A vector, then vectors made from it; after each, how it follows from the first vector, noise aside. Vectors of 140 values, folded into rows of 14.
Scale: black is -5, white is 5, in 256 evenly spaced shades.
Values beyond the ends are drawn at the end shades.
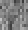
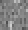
negated, partly zeroed.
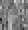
negated.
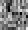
wrapped around, scaled up.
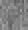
shrunk.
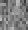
reversed, negated.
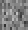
wrapped around.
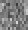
wrapped around, negated.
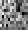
wrapped around, scaled up.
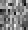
wrapped around, scaled up.
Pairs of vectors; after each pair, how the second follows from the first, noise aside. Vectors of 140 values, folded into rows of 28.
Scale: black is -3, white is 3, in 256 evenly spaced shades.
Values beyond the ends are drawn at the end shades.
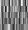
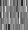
negated, partly zeroed.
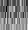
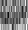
wrapped around, negated.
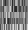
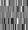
reversed, partly zeroed.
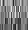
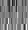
reversed, partly zeroed.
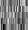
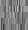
shrunk.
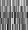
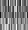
reversed.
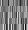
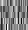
wrapped around, negated.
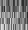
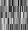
wrapped around, negated.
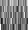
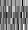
wrapped around, negated.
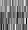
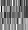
reversed.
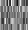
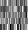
reversed.
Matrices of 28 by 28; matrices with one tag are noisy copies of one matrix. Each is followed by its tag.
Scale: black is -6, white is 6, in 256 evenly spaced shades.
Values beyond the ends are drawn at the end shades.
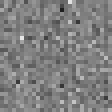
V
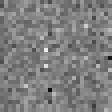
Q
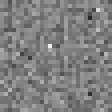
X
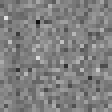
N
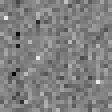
N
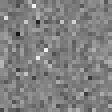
N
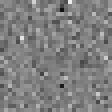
V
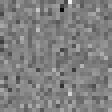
V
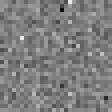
V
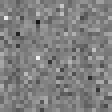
N
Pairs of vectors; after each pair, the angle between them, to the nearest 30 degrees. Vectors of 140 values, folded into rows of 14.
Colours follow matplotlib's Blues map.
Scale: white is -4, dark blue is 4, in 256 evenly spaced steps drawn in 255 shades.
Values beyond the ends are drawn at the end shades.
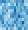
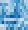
60 degrees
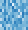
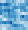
90 degrees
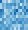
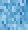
60 degrees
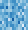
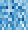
30 degrees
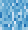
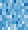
90 degrees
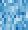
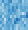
150 degrees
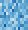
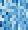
90 degrees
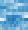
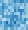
60 degrees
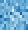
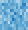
120 degrees
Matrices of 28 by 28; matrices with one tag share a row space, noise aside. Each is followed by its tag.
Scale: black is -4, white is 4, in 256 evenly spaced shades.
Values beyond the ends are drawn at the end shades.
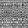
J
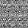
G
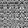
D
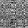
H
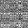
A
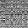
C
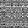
C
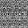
G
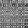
J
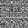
C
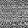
J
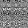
G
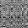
C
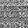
D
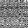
D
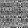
A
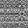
D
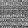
J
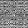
H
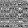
A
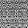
G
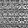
D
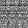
G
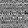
J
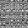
C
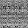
G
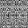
G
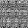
G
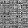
A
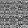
A
